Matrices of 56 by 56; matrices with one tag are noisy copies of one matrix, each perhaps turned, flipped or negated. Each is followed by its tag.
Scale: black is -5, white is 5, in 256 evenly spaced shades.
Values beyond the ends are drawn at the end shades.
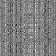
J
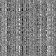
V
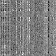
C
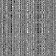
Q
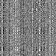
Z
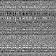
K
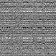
Q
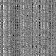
Z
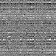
Z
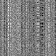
K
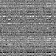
Z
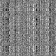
V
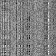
C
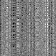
K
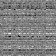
V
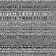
K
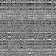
Z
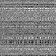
K
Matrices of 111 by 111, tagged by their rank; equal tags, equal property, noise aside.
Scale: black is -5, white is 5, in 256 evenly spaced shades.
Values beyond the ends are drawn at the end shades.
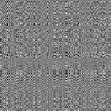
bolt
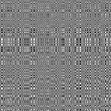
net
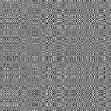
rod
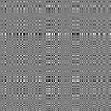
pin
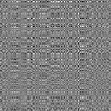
rod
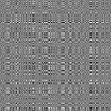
net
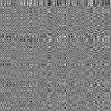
bolt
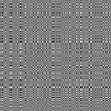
pin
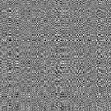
bolt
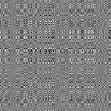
rod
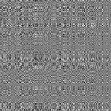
bolt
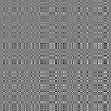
pin
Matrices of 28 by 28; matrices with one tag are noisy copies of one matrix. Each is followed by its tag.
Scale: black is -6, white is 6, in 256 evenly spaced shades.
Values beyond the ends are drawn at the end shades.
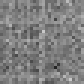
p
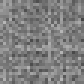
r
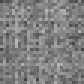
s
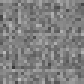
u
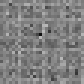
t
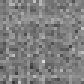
p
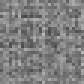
t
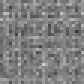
t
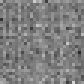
u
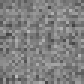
s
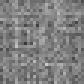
s
